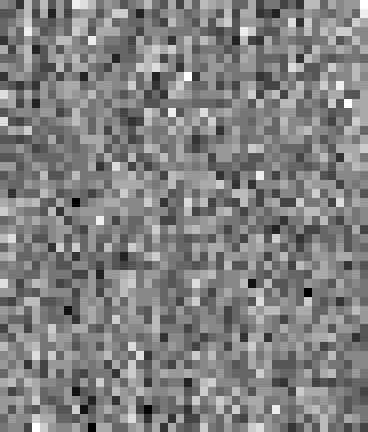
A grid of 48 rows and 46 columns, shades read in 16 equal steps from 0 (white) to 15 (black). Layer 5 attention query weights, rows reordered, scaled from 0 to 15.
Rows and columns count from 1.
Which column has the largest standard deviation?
10
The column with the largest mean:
21
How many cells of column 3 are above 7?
28
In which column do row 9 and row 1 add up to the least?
24
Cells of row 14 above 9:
6
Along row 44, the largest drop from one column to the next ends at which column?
38
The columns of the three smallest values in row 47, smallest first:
17, 5, 41
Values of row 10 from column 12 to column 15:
8 6 6 7
